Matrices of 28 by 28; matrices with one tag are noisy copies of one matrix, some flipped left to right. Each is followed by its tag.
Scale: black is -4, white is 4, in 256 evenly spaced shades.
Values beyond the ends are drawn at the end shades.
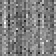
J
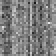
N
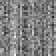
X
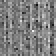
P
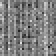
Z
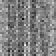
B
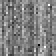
X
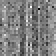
B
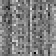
N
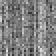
X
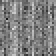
X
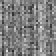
X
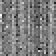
J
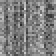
N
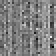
P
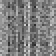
B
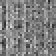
P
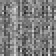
X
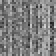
P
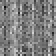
X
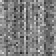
N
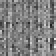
P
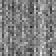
X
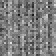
Z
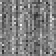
J
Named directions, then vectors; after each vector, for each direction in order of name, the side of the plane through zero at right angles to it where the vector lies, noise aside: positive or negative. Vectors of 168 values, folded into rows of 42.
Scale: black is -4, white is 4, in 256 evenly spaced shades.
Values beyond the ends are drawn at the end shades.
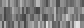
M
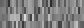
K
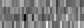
negative, positive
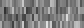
negative, positive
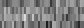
positive, negative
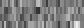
positive, positive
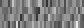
positive, positive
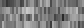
positive, negative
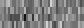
negative, positive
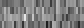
positive, negative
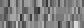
positive, positive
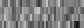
negative, negative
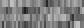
positive, positive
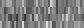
negative, positive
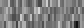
negative, negative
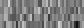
negative, negative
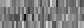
negative, positive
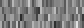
positive, positive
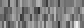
positive, positive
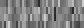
negative, negative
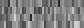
positive, positive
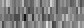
negative, positive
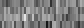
positive, negative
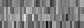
positive, negative
